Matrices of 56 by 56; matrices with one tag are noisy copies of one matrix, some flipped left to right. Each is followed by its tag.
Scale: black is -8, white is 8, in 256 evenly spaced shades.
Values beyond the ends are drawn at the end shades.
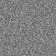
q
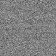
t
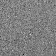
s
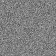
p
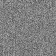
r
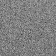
s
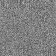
r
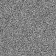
q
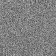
r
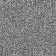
r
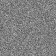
p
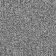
r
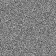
p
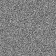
q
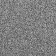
s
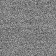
t
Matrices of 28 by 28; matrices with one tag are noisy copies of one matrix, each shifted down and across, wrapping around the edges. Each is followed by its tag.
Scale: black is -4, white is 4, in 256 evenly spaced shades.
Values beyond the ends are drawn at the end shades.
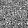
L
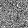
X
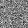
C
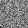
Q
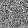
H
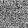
L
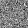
X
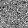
X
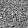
C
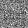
L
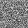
H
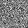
H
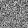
H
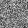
C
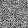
C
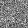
C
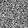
Q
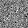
Q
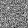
C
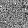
L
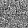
L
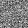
C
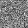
X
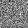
C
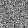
C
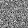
H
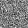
L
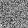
C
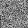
X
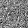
X
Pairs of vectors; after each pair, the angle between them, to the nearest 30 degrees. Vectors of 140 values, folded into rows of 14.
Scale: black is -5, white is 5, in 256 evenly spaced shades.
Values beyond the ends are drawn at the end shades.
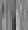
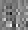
60 degrees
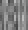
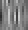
60 degrees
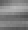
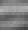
30 degrees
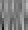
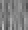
150 degrees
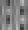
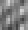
150 degrees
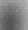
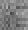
60 degrees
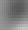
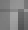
120 degrees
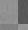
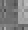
150 degrees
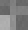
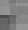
150 degrees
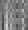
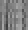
150 degrees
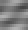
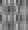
90 degrees
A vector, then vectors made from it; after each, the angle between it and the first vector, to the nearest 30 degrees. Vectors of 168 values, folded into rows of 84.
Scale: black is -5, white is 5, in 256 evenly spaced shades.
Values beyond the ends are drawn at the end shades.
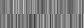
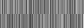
60 degrees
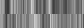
120 degrees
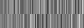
120 degrees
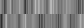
90 degrees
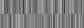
120 degrees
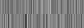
90 degrees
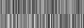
150 degrees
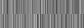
120 degrees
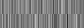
90 degrees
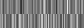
90 degrees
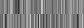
120 degrees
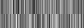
120 degrees
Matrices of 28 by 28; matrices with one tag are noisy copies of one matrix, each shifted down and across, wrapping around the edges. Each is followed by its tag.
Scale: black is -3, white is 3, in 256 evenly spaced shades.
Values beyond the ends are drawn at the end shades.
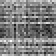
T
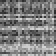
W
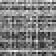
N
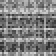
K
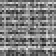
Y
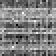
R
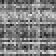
W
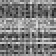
R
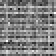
Y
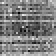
T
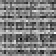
Y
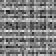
Y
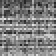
N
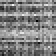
W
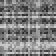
W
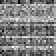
K
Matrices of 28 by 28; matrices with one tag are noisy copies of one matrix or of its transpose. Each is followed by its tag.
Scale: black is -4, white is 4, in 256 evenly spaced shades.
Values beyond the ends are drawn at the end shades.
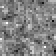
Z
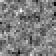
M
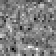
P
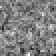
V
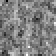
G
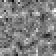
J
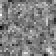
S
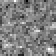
S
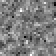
M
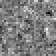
P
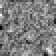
S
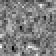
P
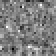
P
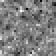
M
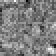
S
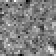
S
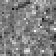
V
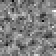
J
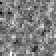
J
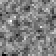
M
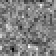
P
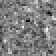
P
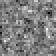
P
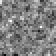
M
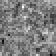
Z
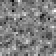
J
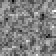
J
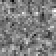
J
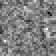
P
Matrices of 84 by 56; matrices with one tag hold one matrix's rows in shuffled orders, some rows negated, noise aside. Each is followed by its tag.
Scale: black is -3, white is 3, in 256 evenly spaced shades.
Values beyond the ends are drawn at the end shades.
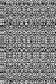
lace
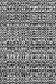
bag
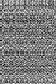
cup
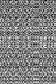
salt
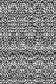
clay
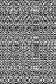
salt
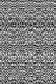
clay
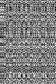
lace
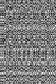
lace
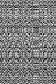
salt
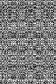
clay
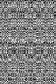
clay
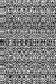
lace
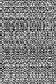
cup
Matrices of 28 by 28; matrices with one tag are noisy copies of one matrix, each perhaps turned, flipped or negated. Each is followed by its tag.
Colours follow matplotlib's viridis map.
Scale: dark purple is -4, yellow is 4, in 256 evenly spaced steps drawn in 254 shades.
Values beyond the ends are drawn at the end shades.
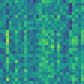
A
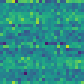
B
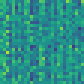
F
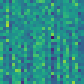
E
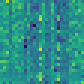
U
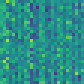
F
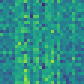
U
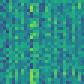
F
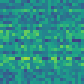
U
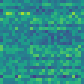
A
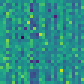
F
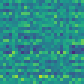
F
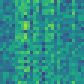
U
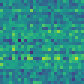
U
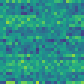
B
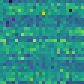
B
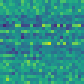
U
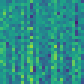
E
